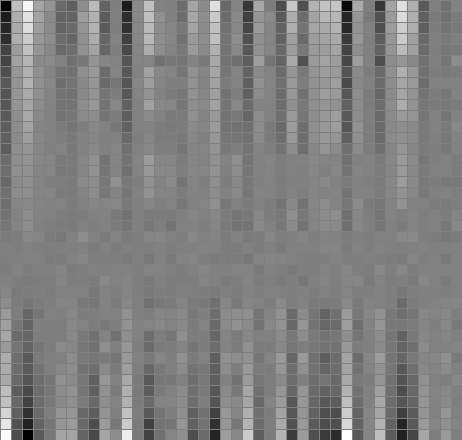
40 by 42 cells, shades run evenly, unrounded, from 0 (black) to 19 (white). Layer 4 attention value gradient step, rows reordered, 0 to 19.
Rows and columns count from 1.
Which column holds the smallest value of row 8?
32
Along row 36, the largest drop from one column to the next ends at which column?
2
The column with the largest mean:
3
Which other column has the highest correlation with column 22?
16
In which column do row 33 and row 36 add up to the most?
1
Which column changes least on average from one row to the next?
13
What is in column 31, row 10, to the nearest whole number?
11
